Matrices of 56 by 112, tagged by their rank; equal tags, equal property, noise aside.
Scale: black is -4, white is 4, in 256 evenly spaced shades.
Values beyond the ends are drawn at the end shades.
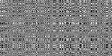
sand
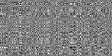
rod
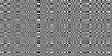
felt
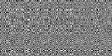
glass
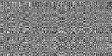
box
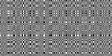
felt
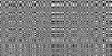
felt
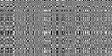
sand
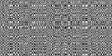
sand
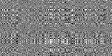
glass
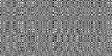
glass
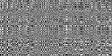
glass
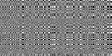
felt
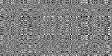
glass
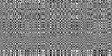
sand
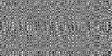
rod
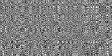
rod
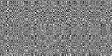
glass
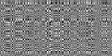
sand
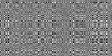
sand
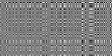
felt
